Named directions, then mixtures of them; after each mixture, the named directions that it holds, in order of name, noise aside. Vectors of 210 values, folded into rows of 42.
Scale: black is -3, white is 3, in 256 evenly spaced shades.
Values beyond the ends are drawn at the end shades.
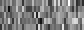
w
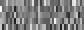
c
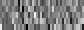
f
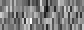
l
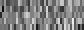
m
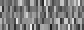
c, m.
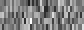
l.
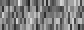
c, l, m.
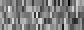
w.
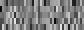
c.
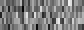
f, m, w.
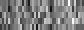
m, w.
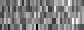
m, w.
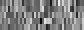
l, w.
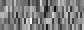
l.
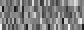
c, f, m.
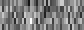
c, l, m.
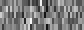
l.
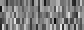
c.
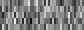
c, l, m.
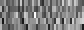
f, m, w.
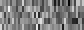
w.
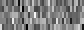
f.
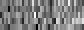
f, m, w.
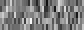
l.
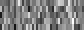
f, m, w.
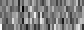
f.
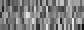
m.
